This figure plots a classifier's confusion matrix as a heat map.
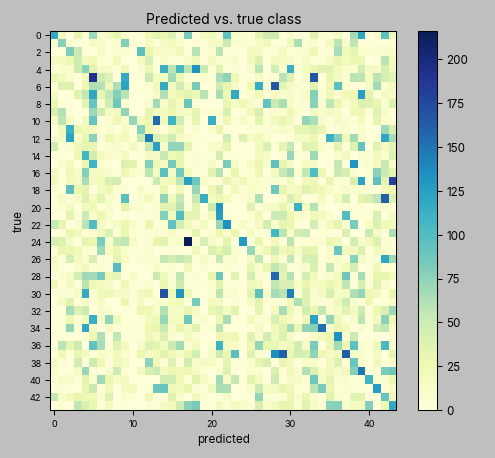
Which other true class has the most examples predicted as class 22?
0
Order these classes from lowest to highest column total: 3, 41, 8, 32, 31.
31, 3, 8, 32, 41
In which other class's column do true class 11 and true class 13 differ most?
2
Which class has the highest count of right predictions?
5
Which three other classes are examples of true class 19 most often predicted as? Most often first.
42, 9, 14
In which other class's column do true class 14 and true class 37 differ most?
29
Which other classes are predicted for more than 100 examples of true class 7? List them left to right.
5, 23, 39
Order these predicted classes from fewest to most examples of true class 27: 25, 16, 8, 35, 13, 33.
16, 13, 25, 33, 35, 8
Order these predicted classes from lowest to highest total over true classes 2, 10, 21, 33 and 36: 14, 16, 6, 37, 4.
4, 6, 37, 14, 16
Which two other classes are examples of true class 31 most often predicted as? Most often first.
18, 37
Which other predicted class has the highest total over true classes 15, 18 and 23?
28
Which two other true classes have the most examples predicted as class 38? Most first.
15, 36
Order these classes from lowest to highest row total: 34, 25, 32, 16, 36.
25, 32, 34, 16, 36
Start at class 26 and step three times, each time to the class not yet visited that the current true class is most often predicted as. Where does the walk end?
39
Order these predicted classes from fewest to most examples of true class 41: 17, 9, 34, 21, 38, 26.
38, 9, 17, 26, 21, 34
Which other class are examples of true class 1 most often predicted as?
9
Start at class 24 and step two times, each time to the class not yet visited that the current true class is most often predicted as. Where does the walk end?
43
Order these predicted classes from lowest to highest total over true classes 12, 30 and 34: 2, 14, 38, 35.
38, 35, 2, 14
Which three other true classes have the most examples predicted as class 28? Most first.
6, 37, 23
